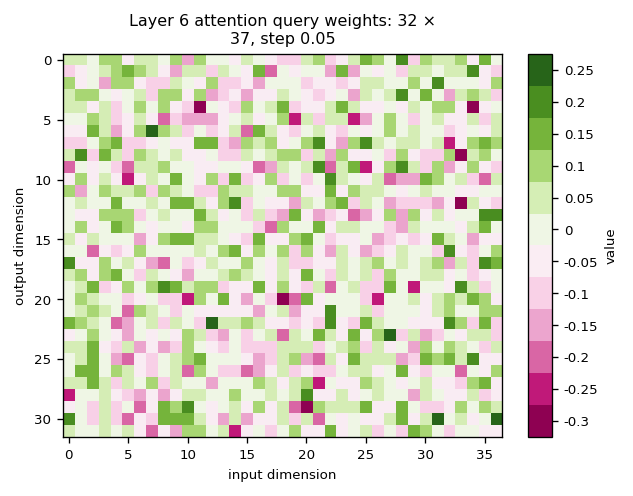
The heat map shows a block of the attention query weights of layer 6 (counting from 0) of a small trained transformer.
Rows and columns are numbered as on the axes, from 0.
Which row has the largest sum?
0
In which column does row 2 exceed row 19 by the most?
29
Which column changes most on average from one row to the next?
20
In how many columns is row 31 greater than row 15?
16
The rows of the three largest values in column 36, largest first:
30, 13, 17
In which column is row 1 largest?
34
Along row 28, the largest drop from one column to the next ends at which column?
21
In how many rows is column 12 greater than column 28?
12
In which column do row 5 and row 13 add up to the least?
24
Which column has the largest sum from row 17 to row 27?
2
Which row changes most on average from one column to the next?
10
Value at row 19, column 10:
0.05
